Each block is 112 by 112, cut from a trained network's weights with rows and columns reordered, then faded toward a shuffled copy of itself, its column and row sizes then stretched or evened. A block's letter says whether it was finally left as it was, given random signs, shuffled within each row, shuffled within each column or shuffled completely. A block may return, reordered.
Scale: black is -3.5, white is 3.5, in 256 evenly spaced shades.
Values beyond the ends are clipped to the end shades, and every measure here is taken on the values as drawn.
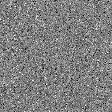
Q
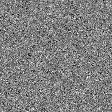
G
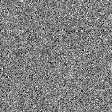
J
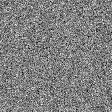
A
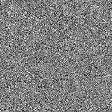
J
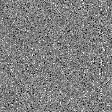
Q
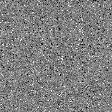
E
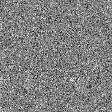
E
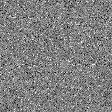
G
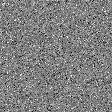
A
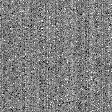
Q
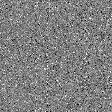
Q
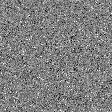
A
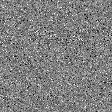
G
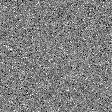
A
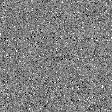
E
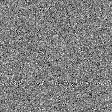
G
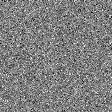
G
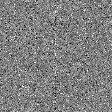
Q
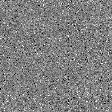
E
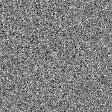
Q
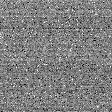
G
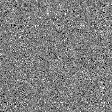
E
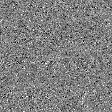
G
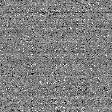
J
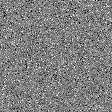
A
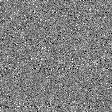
G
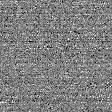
G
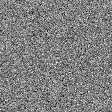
A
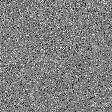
A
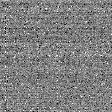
J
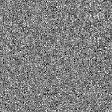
J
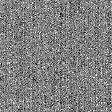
J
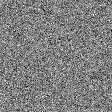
A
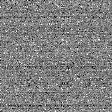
J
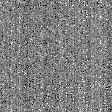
J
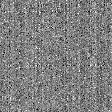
J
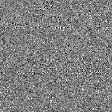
J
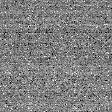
J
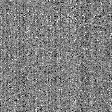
J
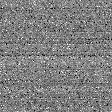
G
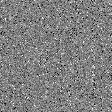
Q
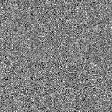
J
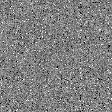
E
